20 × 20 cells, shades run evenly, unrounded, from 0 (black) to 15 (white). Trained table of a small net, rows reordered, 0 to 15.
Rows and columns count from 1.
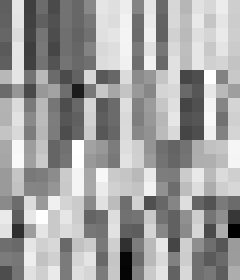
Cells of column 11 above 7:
14
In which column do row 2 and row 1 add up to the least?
3
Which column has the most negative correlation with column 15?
7
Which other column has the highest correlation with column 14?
8
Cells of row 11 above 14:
3
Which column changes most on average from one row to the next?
9
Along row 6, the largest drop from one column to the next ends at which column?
16
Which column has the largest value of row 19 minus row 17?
20
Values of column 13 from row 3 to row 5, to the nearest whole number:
14 13 14
